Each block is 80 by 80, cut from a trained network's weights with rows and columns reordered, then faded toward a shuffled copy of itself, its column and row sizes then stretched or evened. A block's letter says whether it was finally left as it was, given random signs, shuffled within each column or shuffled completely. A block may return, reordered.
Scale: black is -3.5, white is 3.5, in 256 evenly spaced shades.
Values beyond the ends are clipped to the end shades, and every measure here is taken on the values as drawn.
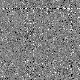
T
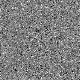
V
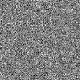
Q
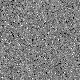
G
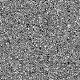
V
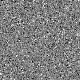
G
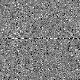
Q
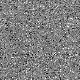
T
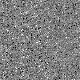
V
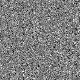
V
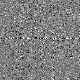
Q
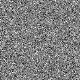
V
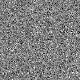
T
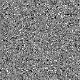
T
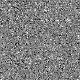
T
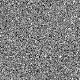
T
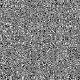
Q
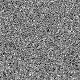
G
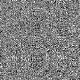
Q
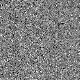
V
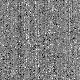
V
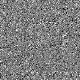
T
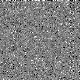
Q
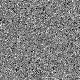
G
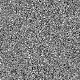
V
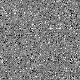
T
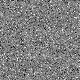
G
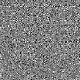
Q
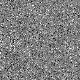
V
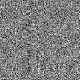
Q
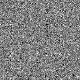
T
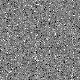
V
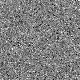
G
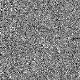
T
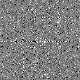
Q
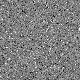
G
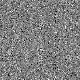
V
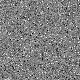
G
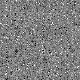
V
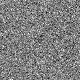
G
